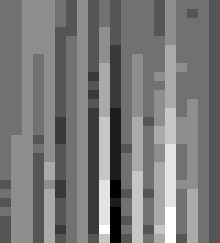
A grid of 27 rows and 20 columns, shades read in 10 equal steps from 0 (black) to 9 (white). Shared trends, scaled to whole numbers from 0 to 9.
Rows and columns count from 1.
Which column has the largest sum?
16
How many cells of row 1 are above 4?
5
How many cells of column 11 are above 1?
12
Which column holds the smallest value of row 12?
11
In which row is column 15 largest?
26
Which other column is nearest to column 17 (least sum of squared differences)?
19
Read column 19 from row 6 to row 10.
4 4 4 4 4
